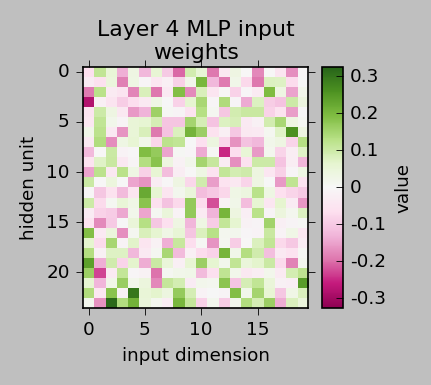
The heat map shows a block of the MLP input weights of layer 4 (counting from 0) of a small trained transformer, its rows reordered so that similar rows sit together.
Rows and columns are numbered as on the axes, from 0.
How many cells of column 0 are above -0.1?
20
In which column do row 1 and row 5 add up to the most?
10
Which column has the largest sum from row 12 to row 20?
0
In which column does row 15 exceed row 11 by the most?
5
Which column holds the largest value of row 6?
18
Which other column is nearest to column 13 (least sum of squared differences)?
14
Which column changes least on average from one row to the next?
17
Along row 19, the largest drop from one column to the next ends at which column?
1
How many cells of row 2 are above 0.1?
3
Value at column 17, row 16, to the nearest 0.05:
0
